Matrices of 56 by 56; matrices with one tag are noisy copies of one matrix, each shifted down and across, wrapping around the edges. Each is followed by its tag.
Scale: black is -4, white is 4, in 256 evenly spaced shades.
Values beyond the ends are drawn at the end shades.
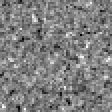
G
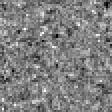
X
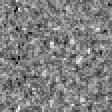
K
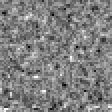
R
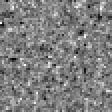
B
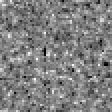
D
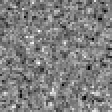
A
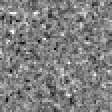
A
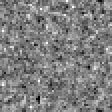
D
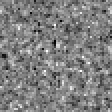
D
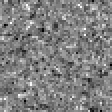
X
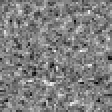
R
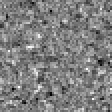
X
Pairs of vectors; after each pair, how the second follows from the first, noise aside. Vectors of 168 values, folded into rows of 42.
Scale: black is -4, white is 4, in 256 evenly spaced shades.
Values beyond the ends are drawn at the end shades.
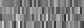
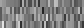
copied.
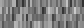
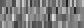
negated.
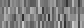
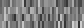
copied.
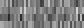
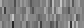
wrapped around, partly zeroed.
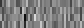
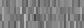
negated, shrunk.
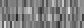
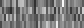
wrapped around.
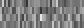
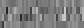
wrapped around, partly zeroed.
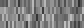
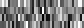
negated, scaled up.
